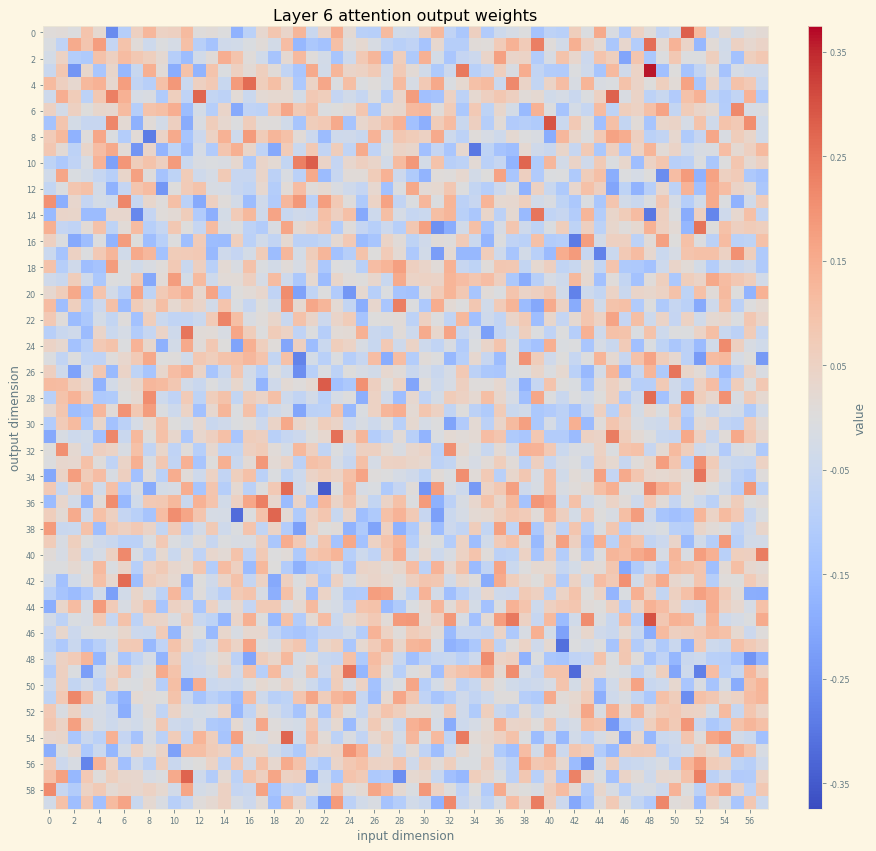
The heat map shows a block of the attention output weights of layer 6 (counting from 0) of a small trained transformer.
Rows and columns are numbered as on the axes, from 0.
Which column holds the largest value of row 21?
28
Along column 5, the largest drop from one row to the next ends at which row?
10
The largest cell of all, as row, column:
3, 48
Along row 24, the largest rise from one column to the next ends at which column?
16
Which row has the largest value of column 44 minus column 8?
8
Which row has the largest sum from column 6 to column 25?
4
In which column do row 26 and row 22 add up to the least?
2
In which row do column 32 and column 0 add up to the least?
30
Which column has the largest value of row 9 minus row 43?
5
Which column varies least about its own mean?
17
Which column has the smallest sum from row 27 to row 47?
41
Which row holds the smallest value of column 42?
49
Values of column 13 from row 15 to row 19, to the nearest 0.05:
0.1 -0.15 -0.15 -0.1 -0.05
